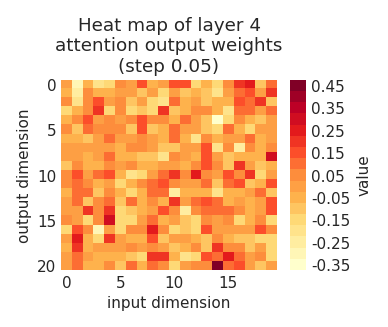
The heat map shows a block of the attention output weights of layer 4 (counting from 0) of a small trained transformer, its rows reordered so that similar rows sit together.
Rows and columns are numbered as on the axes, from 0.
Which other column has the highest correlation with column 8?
1
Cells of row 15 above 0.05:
2
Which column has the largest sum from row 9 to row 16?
4
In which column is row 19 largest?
15
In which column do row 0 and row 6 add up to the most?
17
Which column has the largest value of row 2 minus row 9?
18
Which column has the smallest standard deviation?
0
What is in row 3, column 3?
0.2
